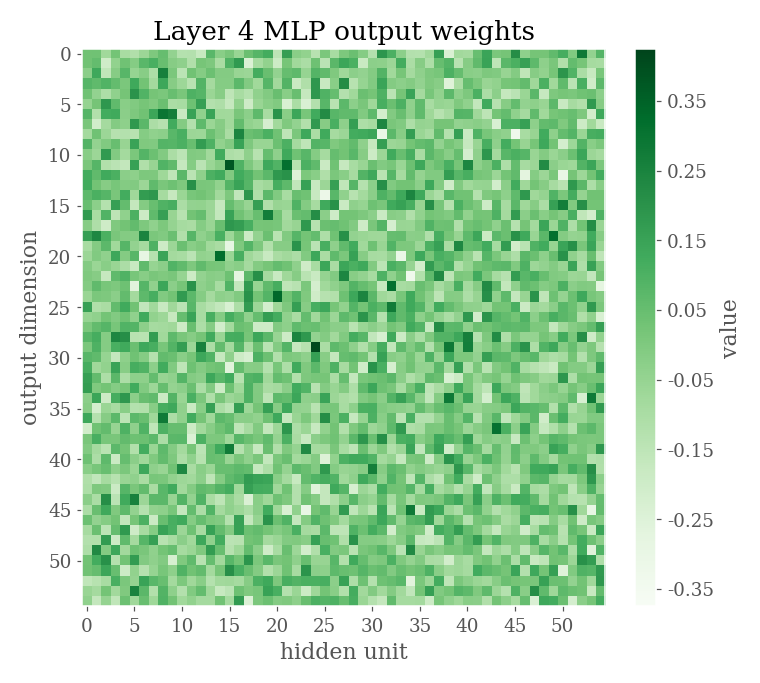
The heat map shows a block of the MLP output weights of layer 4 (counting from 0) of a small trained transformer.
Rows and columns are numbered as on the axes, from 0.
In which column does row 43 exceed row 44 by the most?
17
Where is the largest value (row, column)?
29, 24
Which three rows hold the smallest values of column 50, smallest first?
12, 51, 9
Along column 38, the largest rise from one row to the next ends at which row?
40
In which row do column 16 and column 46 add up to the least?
25
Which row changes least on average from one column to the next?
27
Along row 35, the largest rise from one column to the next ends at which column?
16
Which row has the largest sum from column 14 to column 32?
42
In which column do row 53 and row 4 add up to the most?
5
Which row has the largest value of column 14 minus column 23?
20
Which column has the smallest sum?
10
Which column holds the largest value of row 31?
30
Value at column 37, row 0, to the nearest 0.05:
0.15
